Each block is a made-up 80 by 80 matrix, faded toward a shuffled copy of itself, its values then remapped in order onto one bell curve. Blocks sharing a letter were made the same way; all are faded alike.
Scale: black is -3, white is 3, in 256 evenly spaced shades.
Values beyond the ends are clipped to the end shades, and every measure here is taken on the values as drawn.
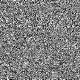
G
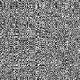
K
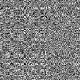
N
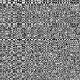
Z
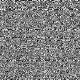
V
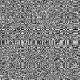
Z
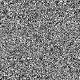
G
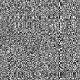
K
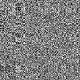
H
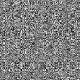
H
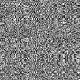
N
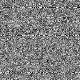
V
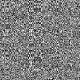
H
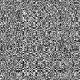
K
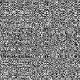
N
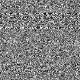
V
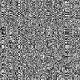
K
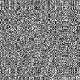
N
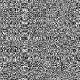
N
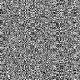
K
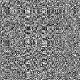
N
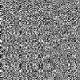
K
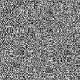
H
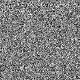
G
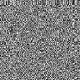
K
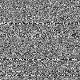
V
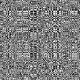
Z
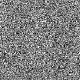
G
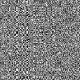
K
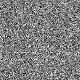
G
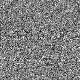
G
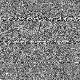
V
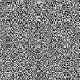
K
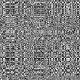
Z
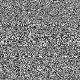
V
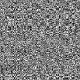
K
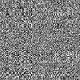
H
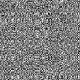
N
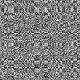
Z
